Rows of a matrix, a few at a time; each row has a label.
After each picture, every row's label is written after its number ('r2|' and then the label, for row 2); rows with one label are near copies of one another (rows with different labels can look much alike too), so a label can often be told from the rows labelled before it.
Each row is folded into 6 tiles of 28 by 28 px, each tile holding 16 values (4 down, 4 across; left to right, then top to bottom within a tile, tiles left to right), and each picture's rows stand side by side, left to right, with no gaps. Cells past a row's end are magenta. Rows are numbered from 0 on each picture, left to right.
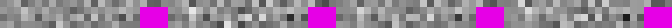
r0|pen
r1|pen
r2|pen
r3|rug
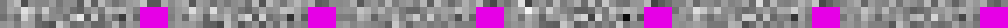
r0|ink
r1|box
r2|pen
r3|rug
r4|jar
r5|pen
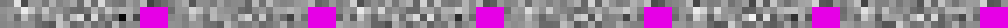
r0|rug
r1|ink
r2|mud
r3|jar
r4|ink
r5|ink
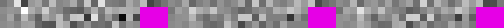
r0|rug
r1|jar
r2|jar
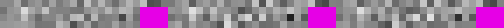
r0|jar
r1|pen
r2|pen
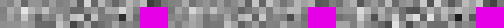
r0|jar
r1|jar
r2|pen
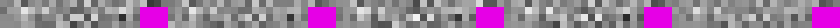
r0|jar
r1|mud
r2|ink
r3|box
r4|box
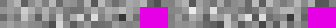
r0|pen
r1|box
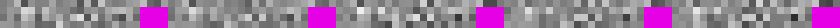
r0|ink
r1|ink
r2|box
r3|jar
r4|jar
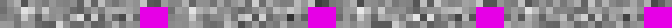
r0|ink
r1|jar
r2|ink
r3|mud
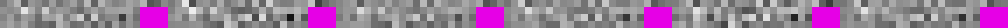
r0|box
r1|rug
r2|box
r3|rug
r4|pen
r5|rug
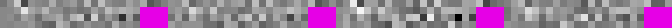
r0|rug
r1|mud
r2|rug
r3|ink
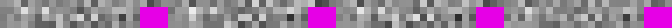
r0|box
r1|jar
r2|box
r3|mud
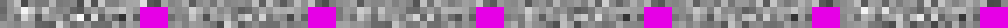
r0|ink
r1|pen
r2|ink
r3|pen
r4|pen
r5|box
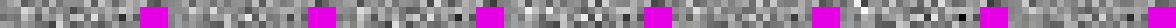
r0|pen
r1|box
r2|pen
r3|box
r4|mud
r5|rug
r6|rug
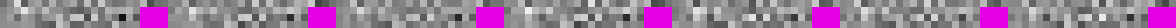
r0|rug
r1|jar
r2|rug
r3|jar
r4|ink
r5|mud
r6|pen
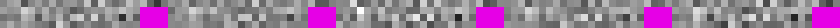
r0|pen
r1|jar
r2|mud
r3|ink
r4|pen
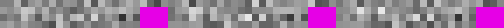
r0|pen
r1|ink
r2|box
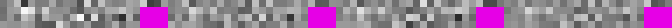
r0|ink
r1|mud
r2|jar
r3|jar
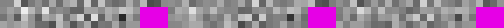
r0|mud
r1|jar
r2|mud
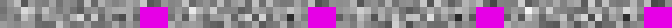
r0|ink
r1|mud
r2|pen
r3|mud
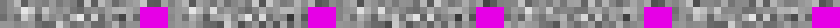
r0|ink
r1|box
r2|box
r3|mud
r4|ink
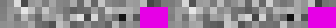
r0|rug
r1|rug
